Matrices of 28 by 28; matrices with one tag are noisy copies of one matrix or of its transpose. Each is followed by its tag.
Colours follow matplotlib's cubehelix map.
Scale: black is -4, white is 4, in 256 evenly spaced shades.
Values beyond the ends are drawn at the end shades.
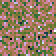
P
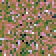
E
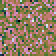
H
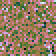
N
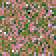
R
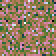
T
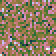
N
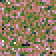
N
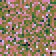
N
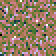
H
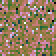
T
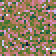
N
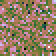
N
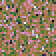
T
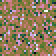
E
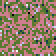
R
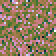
P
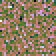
H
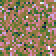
N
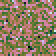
P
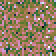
N
